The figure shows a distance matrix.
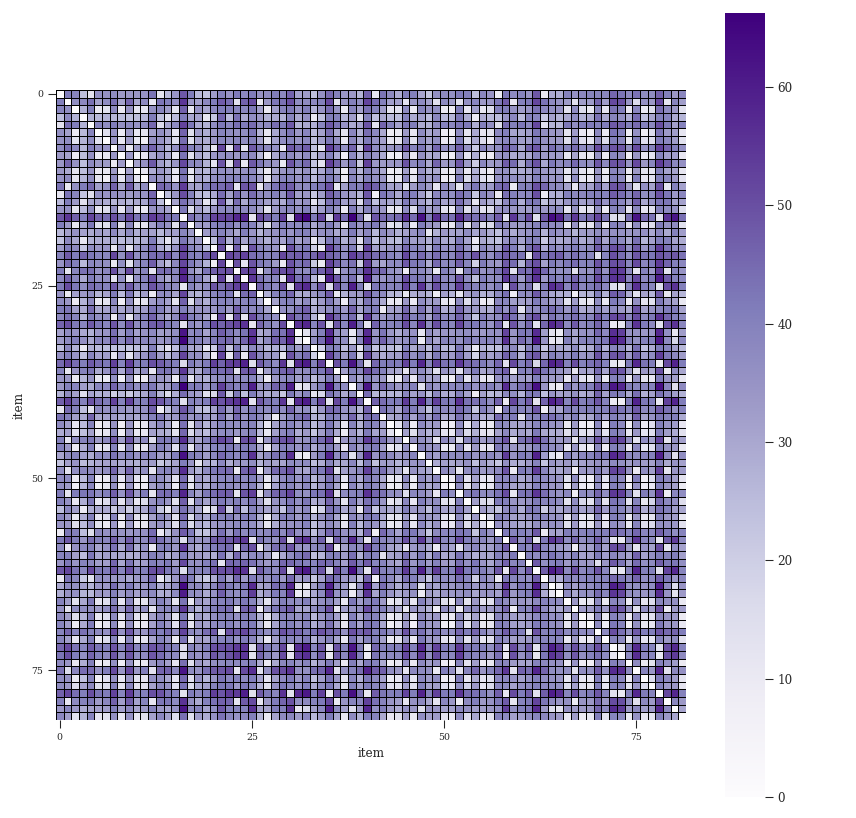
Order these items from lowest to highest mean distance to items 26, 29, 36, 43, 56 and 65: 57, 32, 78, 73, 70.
32, 57, 70, 73, 78
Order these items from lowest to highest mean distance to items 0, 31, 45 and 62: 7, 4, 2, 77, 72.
4, 77, 2, 72, 7
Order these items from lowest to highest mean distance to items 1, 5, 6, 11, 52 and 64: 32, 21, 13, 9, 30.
32, 13, 9, 21, 30
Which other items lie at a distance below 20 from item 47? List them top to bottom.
31, 32, 38, 64, 65, 80
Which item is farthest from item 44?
16
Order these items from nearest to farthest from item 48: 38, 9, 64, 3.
3, 9, 64, 38
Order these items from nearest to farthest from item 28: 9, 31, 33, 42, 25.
42, 33, 9, 25, 31
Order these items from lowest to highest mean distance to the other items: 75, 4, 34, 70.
34, 4, 75, 70
